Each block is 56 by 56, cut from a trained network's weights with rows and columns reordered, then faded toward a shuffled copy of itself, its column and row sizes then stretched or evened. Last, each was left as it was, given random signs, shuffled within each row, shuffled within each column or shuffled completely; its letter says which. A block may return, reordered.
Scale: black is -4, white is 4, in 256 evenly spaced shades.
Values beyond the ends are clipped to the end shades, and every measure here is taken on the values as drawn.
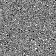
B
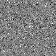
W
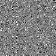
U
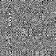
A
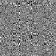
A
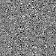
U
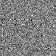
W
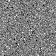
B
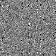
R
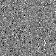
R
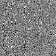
R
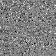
W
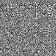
U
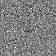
W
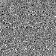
W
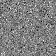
B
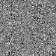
U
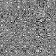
A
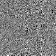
U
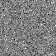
B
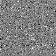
W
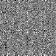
A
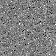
B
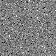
B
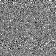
W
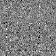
U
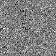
A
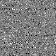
U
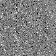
R
